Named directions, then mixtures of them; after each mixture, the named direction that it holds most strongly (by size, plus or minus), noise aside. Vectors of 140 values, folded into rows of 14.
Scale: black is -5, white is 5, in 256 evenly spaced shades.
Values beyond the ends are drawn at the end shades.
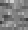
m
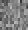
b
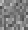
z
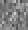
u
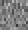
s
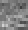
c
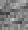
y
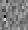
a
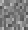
z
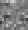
m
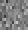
a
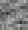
y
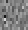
a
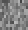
b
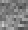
c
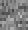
y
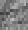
y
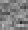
c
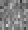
b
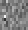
a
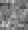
c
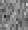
u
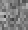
y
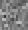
y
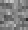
m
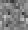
m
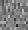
s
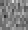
s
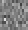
s
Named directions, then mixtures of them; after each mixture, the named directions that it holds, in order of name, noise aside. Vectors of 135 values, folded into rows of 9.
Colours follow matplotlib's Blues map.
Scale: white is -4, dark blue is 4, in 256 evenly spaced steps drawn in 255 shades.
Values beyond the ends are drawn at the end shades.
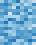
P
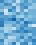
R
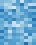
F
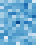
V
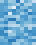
F, P.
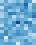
V.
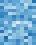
F, V.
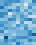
P, V.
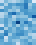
V.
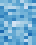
F, V.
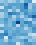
V.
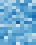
F, V.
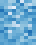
F, P.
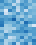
R.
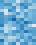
R.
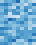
P.
